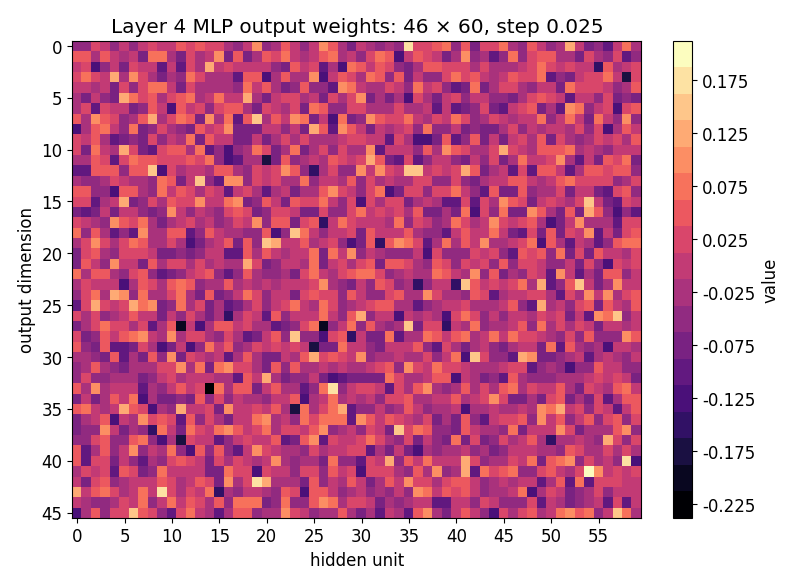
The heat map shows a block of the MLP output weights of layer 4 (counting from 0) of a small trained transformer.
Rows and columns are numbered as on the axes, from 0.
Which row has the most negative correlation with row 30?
41
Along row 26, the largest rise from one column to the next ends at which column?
55
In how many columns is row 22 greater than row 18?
28
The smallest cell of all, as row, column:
33, 14
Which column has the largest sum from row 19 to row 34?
18
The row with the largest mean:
7
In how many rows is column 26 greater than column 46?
22
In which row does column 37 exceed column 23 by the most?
24
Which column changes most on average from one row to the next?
16
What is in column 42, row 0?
-0.075
